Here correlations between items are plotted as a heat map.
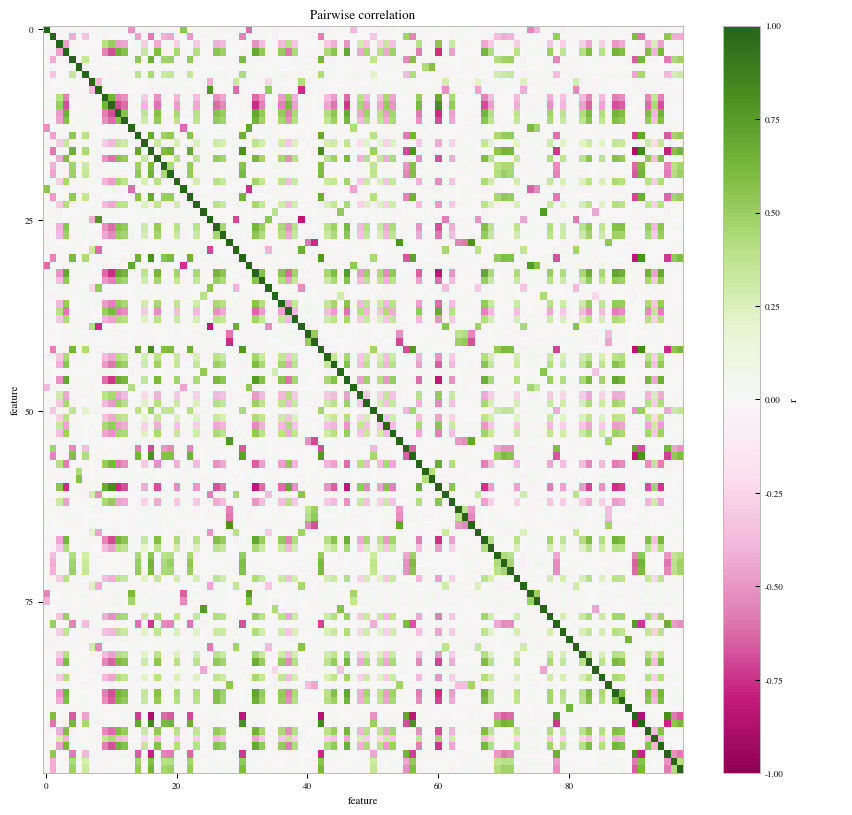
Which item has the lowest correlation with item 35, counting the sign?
84
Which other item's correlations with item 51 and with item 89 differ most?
80
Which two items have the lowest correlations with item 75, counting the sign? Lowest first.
21, 0
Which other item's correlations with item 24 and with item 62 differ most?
76
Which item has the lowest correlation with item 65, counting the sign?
41
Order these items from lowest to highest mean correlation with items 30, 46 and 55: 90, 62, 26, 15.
62, 90, 15, 26
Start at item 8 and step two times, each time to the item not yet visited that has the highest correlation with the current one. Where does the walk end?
34
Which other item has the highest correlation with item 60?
10
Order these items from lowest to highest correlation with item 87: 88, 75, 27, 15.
75, 15, 27, 88
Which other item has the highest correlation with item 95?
90
